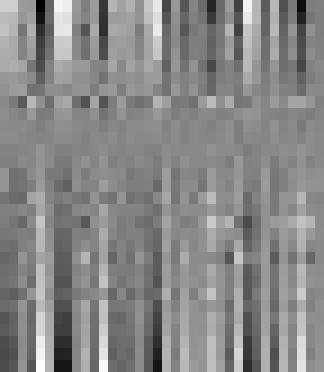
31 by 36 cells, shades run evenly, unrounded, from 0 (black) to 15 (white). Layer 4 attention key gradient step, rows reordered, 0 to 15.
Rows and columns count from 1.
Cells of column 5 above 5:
25
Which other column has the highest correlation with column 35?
33
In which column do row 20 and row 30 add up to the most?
5
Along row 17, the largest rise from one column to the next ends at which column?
4
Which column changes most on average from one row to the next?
24
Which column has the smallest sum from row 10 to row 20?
28
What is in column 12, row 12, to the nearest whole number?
8
